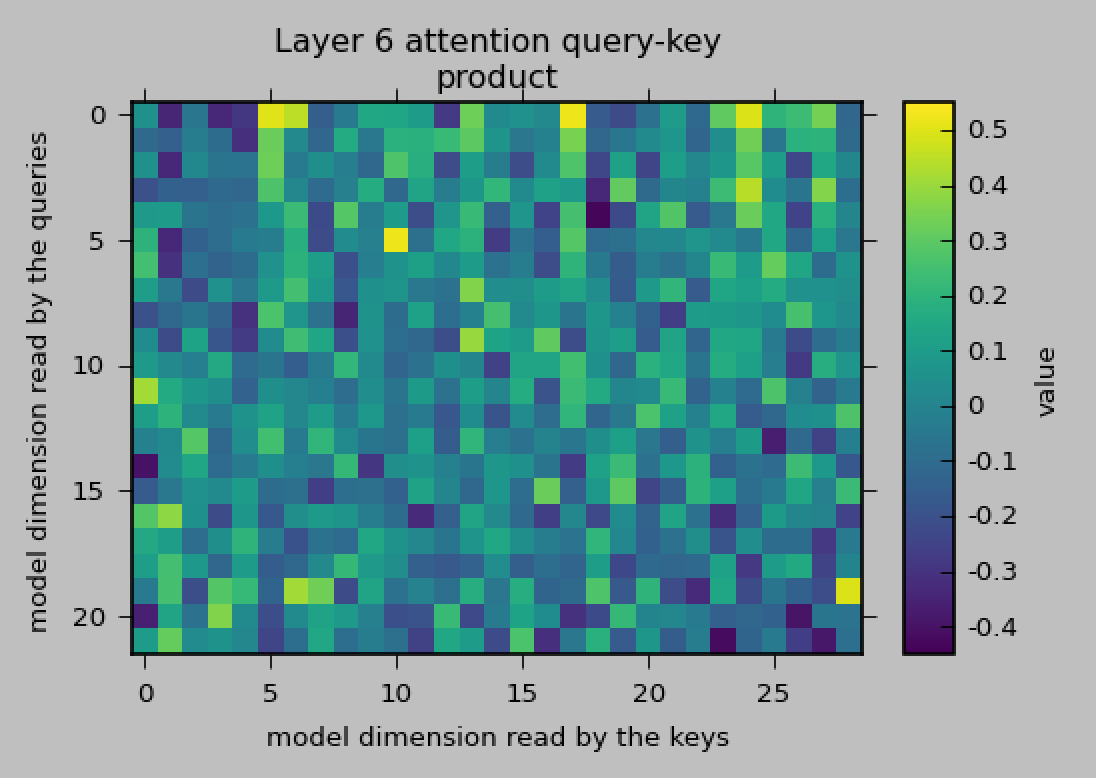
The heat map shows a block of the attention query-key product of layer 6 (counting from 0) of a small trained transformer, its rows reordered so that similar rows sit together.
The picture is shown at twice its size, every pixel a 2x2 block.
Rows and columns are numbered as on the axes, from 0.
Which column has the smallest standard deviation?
9
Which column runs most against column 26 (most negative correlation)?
3
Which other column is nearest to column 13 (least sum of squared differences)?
6
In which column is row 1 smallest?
4
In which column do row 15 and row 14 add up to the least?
0
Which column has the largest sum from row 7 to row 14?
13
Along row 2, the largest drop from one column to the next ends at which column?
18
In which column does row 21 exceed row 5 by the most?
1
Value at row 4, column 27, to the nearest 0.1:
0.2
